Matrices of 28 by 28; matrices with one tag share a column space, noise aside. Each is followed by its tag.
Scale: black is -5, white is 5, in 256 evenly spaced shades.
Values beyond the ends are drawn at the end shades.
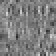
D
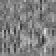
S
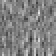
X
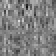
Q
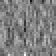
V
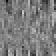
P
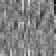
P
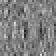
D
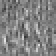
S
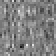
D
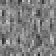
V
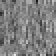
V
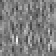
S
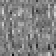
D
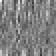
P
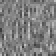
D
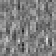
S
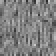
V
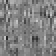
Q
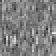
S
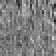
Q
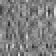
D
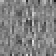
V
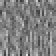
X
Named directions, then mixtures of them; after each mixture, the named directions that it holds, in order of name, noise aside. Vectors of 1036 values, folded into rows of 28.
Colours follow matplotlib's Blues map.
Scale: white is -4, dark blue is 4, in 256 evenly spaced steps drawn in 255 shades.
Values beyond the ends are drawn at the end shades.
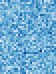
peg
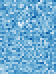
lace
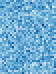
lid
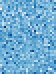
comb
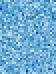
comb, lace, peg.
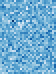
lace, lid.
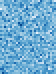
comb, lace.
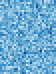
peg.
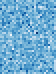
comb, lace, lid.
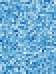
peg.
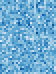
comb, lace, peg.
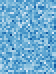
comb, lace, lid.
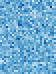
lace, lid.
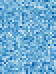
comb, lid, peg.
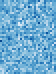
lace, peg.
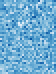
lace.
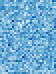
lace, lid.
